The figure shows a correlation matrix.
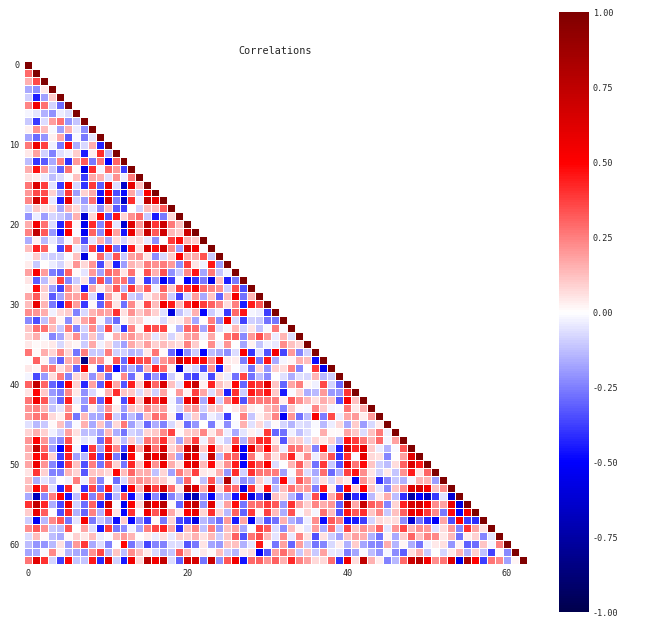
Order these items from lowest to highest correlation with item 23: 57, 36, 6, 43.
57, 36, 6, 43
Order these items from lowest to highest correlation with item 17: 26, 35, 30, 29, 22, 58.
22, 35, 29, 26, 58, 30
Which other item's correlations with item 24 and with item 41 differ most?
29
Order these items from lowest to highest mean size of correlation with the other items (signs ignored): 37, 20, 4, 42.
4, 37, 42, 20
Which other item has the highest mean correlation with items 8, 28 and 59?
48
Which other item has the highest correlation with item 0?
55
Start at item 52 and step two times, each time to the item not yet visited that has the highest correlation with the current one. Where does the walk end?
32
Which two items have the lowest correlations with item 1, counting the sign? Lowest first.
54, 57
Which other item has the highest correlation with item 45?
12
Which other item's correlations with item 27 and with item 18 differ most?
31
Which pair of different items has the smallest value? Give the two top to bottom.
7, 37
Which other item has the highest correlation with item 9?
19
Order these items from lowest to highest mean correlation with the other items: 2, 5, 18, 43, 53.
18, 43, 2, 5, 53
